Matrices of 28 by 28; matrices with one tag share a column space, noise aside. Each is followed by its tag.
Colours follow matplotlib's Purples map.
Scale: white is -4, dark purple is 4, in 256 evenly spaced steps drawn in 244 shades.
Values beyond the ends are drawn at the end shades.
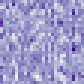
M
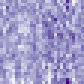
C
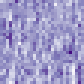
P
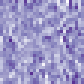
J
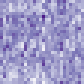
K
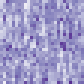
K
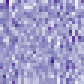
J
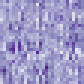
P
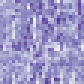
K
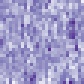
K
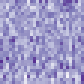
J
